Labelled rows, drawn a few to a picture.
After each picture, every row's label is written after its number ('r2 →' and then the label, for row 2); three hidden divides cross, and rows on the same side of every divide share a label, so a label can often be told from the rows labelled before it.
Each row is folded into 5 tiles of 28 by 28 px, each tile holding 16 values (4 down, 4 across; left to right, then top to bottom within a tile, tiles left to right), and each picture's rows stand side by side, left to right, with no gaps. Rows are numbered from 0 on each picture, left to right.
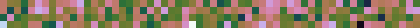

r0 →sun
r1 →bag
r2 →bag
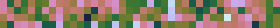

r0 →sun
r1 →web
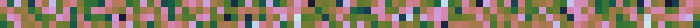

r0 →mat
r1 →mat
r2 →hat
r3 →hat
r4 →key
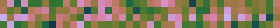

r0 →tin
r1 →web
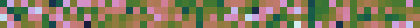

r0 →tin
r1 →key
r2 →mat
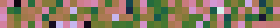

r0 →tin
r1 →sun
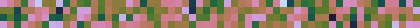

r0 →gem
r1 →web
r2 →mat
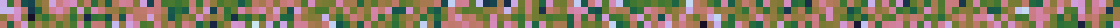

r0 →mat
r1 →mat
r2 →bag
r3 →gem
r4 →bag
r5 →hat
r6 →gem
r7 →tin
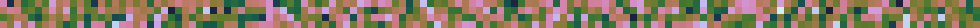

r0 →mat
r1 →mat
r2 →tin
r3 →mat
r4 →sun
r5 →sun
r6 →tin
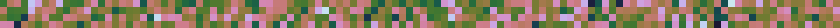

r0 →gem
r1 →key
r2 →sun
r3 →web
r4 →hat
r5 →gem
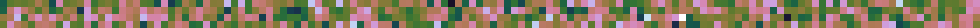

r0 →key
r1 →hat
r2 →gem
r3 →mat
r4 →web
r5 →mat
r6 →bag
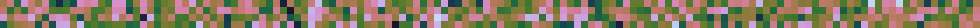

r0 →tin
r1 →sun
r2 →web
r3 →hat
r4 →hat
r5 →bag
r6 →gem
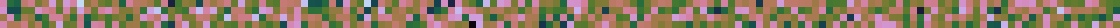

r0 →sun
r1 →hat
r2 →hat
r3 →tin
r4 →key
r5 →tin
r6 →key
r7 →sun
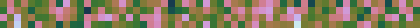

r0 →hat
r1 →hat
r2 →hat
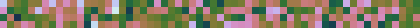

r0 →sun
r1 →bag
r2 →tin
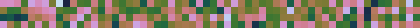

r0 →gem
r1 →web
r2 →mat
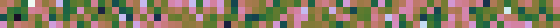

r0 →gem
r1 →sun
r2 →hat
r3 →gem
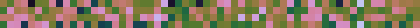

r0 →hat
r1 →hat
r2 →tin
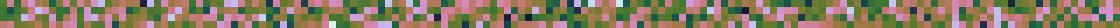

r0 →web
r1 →web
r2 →bag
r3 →sun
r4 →gem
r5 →bag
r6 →mat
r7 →hat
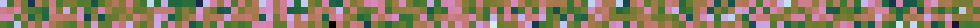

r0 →mat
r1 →hat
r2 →tin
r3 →web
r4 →gem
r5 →tin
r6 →web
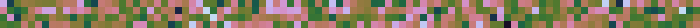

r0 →sun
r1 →bag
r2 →mat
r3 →sun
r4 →tin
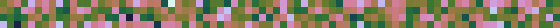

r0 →gem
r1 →gem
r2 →tin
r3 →tin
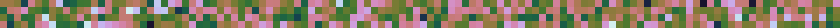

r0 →bag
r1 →bag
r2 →gem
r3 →gem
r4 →bag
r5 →web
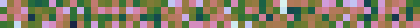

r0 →mat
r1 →gem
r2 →sun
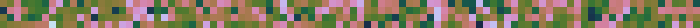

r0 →bag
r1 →tin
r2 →sun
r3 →key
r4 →mat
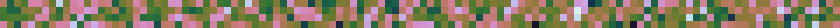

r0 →gem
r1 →gem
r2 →key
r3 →web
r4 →hat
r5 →sun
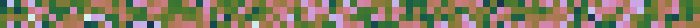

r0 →web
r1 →mat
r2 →tin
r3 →bag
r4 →sun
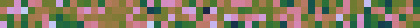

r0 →bag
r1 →web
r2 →hat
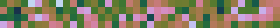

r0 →gem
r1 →key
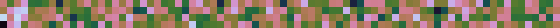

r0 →hat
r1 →bag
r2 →key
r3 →gem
